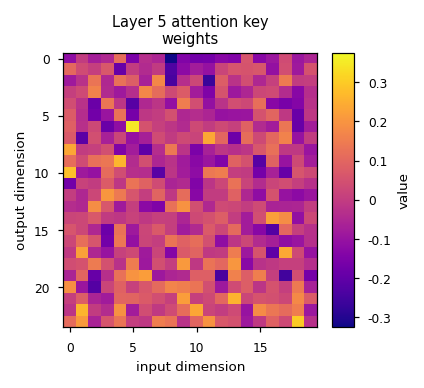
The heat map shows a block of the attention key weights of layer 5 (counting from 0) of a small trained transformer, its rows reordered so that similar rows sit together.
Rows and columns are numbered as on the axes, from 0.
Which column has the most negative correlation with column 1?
14
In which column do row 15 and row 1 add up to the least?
16
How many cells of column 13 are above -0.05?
20
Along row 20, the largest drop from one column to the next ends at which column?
1
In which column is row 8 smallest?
6
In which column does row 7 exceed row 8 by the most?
11
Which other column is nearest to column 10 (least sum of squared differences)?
15
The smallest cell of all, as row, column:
0, 8
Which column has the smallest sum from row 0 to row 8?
18
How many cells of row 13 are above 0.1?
3
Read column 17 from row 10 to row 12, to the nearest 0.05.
-0.2 0.05 -0.1
